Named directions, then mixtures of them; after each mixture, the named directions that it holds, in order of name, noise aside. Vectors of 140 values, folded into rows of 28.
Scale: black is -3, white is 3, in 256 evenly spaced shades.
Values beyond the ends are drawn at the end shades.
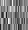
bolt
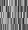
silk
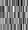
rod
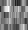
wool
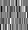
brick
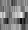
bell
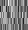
silk.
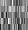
bolt.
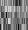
bolt, wool.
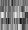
bell, bolt.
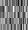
rod.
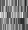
bell, silk.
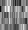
wool.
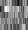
rod, wool.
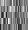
bolt.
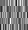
brick, silk.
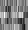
bell, silk, wool.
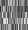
bell, bolt, silk.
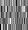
bolt, brick.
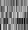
bell, bolt, brick.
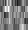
wool.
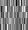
bolt, brick, rod.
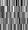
bolt, brick, rod.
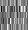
brick, silk.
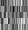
bell, bolt, rod.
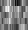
wool.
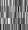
bolt, silk.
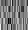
bolt, brick, rod.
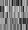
bell, rod, wool.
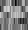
bell, silk, wool.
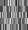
brick, silk.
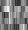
wool.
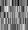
bolt, rod, wool.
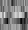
bell.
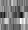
bell.
